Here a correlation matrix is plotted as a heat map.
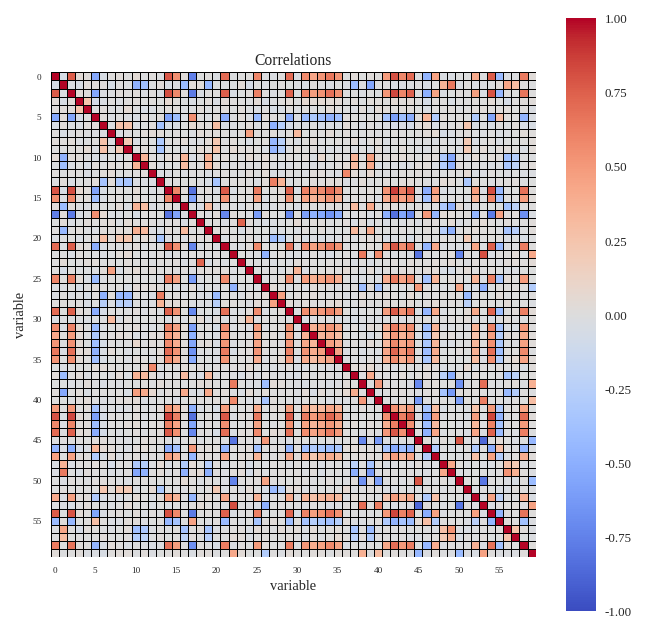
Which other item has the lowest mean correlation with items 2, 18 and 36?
17
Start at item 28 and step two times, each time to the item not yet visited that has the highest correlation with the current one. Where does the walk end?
13
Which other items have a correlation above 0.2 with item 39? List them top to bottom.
10, 11, 16, 19, 37
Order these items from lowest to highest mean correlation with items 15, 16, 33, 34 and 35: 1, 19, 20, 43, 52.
1, 20, 19, 52, 43
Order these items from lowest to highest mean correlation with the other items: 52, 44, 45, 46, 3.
46, 45, 3, 52, 44
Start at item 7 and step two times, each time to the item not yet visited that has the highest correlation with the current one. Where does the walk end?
30
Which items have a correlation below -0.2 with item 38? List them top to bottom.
26, 45, 50
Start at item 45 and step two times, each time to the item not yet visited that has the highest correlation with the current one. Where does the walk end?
26
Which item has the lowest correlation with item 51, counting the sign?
27
